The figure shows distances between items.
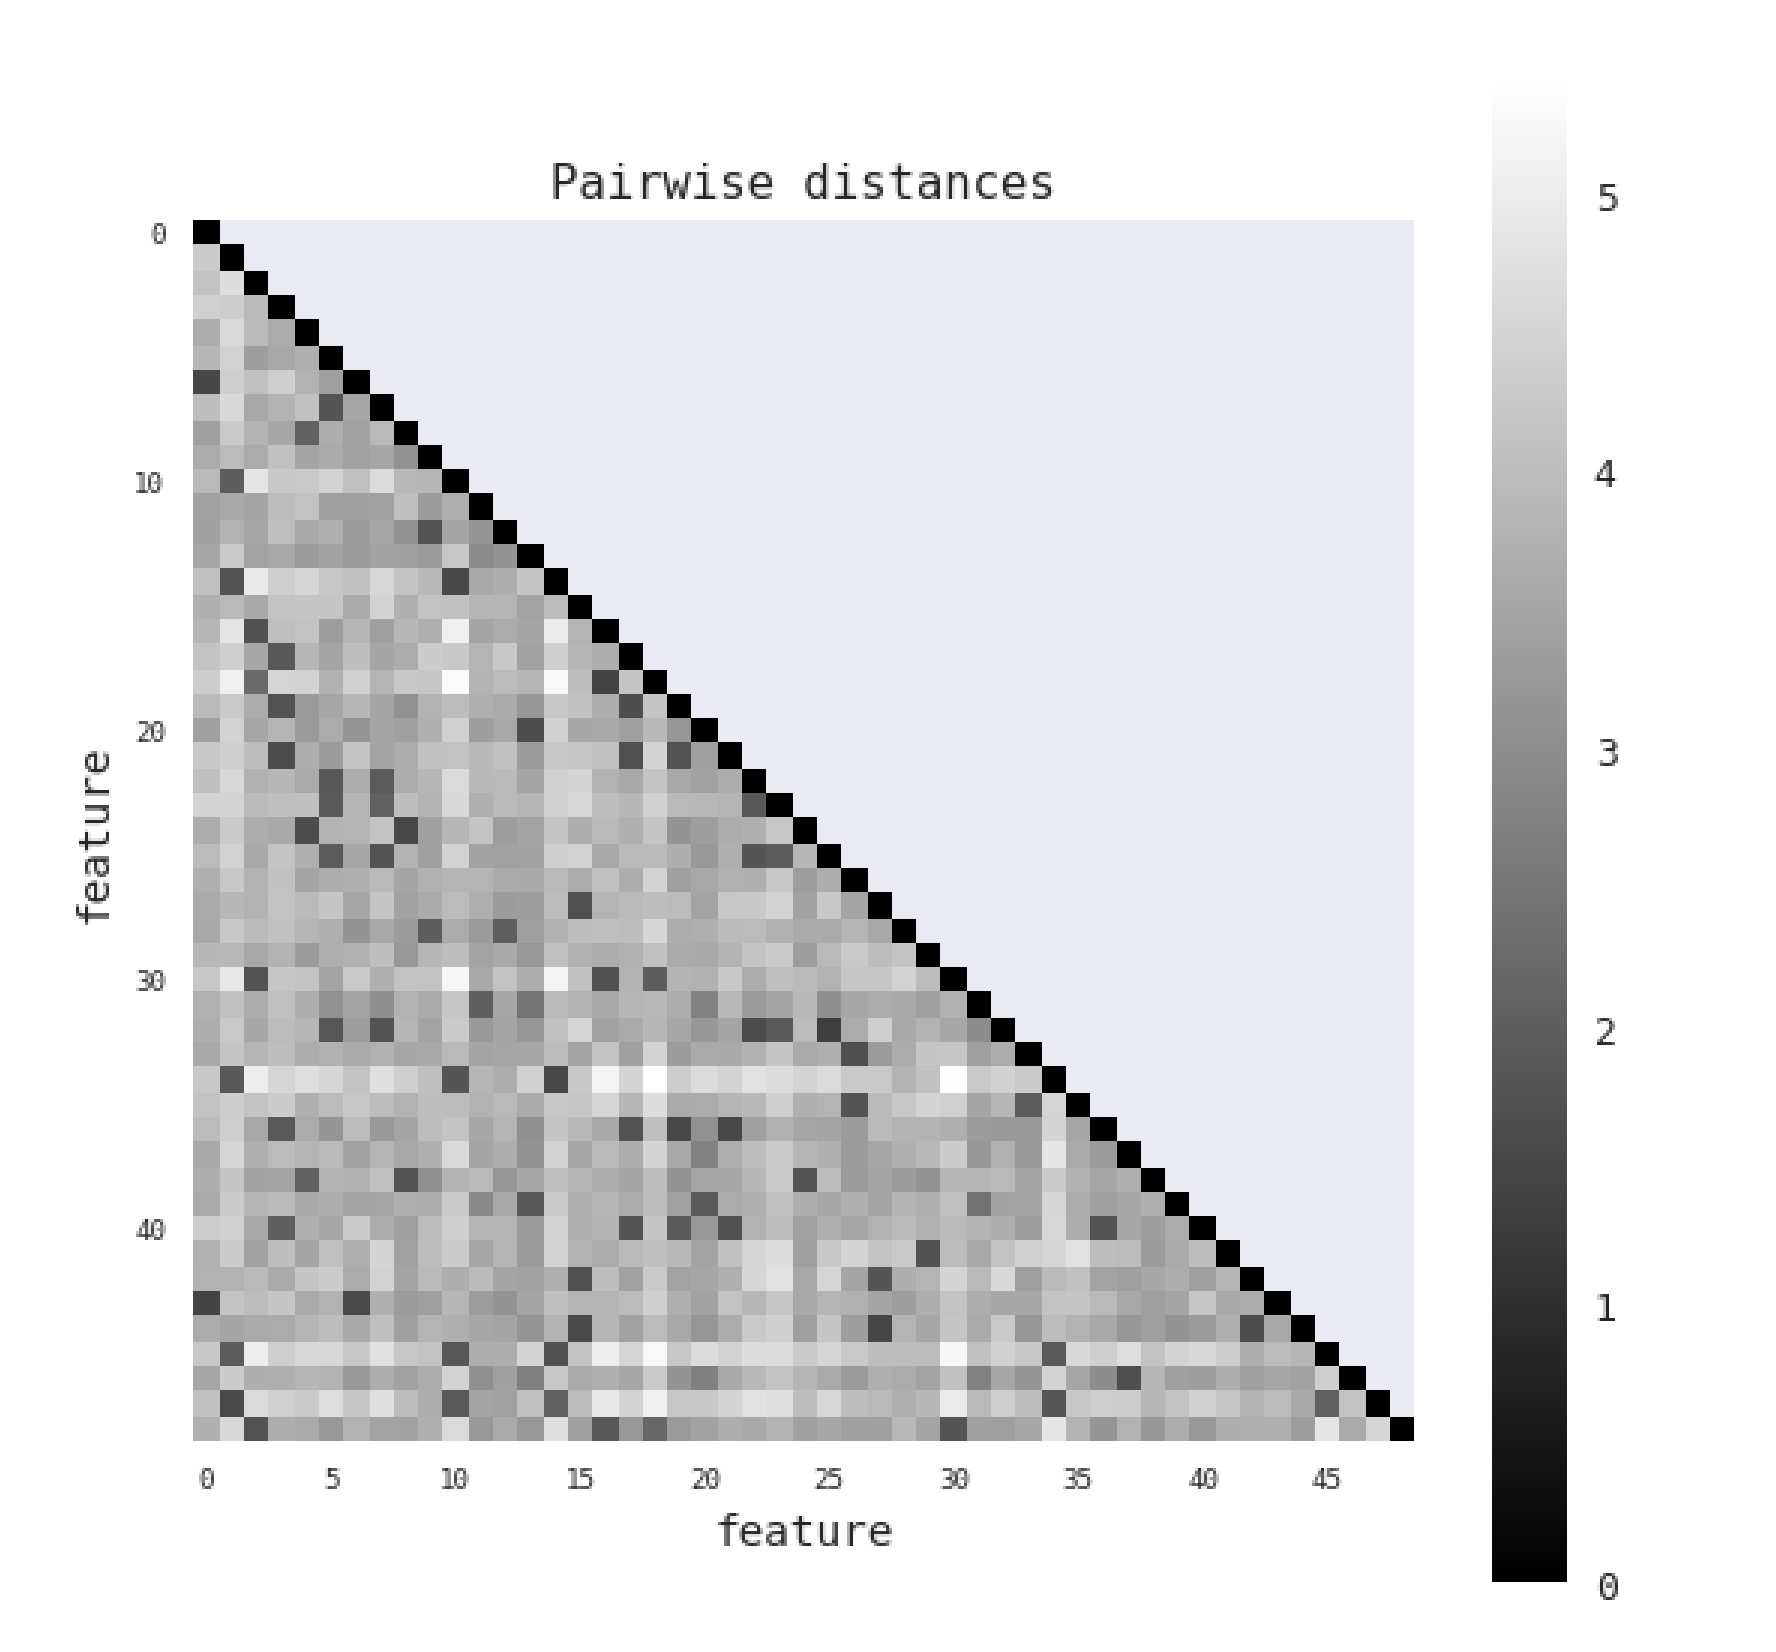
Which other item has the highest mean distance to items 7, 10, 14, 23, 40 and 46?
18
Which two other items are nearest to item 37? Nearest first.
46, 20
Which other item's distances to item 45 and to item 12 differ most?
9
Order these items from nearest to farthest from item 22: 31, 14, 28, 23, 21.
23, 31, 21, 28, 14
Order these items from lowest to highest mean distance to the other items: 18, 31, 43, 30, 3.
31, 43, 3, 30, 18
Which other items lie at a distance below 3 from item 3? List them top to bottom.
17, 19, 21, 36, 40
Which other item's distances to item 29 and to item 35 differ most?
41
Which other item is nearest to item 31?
11
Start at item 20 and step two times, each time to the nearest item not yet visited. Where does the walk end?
39
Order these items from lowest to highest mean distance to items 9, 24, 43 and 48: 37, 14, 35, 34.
37, 35, 14, 34
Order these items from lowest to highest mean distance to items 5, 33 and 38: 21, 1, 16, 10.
21, 16, 10, 1
